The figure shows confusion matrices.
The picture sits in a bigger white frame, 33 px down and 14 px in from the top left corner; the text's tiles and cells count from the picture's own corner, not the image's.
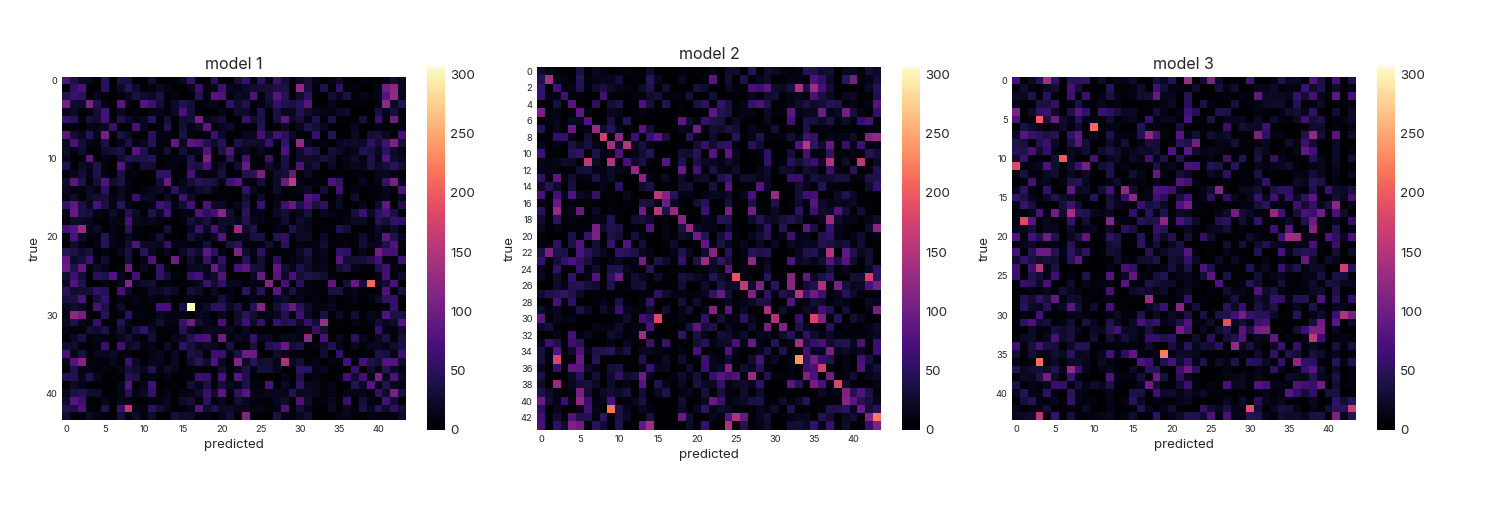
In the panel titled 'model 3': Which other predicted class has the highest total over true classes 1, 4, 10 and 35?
19
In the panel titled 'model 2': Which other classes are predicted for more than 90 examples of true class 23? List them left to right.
13, 21, 27
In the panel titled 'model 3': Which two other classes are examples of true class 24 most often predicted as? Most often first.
42, 3
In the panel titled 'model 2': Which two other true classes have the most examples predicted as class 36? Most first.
26, 30
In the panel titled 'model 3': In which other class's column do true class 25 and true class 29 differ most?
21
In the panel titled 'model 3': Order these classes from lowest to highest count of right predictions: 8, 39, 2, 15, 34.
2, 34, 8, 39, 15
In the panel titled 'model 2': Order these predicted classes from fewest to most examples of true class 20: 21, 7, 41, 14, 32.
14, 41, 21, 32, 7
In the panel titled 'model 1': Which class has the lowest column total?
6
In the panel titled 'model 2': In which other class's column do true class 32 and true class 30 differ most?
15
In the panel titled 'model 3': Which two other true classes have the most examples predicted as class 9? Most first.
11, 20
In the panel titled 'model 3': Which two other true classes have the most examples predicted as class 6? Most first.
10, 39
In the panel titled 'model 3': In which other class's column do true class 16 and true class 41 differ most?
22
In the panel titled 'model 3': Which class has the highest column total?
38
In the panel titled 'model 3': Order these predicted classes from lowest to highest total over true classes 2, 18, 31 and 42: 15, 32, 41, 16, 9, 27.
15, 32, 9, 16, 41, 27
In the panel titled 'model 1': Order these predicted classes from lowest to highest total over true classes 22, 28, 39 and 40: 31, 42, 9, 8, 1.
9, 31, 1, 8, 42
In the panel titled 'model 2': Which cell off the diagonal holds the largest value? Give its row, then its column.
35, 33
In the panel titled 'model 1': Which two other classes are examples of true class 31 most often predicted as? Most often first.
33, 16
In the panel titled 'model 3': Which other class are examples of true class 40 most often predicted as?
35
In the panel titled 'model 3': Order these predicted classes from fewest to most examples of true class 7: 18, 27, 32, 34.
34, 27, 32, 18
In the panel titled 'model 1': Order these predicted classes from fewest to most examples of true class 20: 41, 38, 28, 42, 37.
37, 38, 42, 28, 41
